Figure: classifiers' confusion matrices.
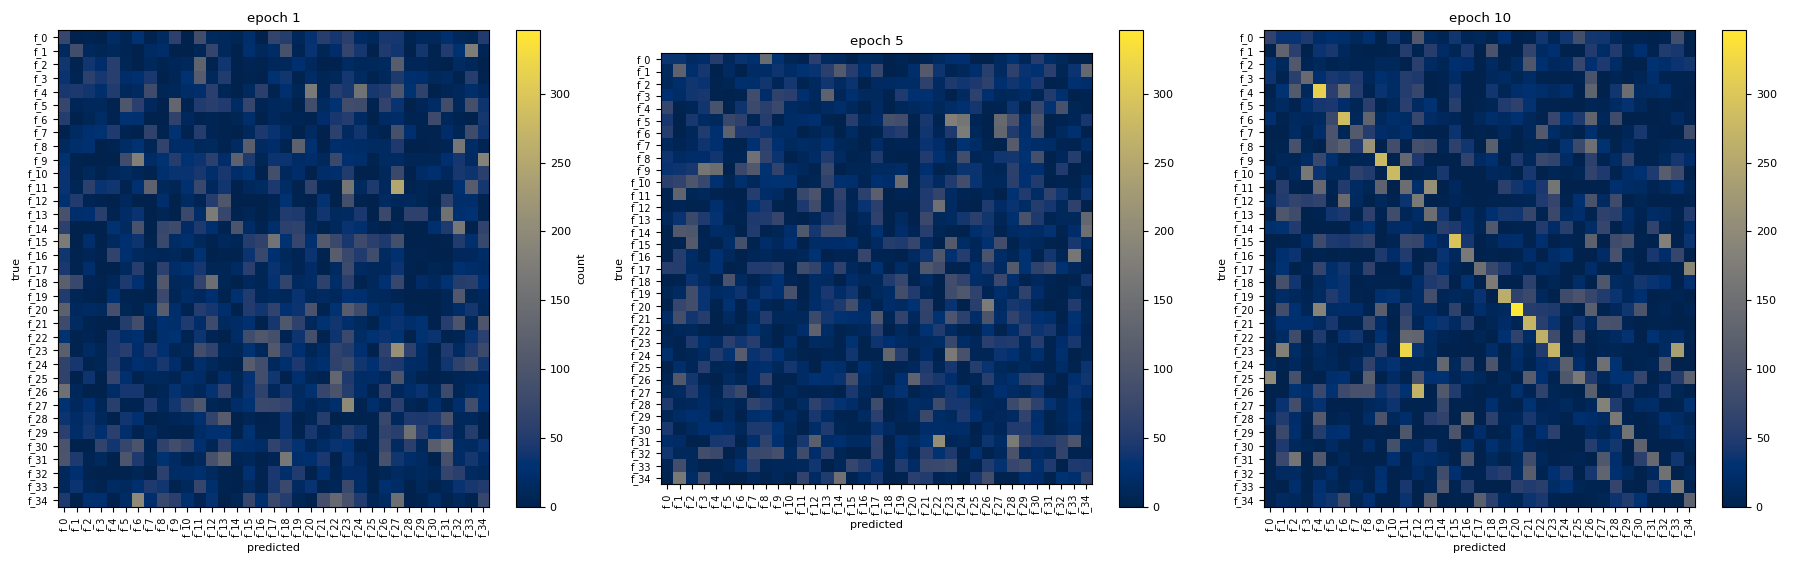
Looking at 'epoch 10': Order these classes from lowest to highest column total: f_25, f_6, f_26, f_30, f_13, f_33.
f_30, f_25, f_33, f_13, f_6, f_26
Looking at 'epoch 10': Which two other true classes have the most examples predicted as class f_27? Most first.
f_24, f_32
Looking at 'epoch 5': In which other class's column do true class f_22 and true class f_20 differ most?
f_26
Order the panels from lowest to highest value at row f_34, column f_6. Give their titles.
epoch 5, epoch 10, epoch 1
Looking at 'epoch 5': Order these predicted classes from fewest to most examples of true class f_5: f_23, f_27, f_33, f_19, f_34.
f_33, f_34, f_19, f_27, f_23
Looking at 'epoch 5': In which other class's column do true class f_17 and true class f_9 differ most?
f_3
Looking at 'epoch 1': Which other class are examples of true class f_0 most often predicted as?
f_11
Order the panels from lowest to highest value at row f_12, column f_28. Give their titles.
epoch 1, epoch 5, epoch 10
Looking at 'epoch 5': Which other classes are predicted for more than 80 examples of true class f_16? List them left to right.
f_22, f_26, f_33
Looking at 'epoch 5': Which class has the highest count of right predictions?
f_1
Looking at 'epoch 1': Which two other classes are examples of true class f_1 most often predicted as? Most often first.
f_33, f_18
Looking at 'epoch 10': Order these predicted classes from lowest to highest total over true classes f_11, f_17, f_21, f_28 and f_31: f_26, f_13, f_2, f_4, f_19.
f_26, f_19, f_2, f_13, f_4
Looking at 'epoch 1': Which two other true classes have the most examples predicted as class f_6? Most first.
f_34, f_9
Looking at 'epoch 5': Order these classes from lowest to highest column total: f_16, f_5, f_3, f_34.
f_16, f_5, f_34, f_3
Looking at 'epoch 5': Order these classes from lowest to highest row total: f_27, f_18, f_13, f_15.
f_27, f_18, f_15, f_13
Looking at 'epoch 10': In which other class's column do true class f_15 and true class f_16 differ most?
f_32
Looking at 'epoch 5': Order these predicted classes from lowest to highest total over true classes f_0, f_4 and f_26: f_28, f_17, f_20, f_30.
f_17, f_28, f_20, f_30
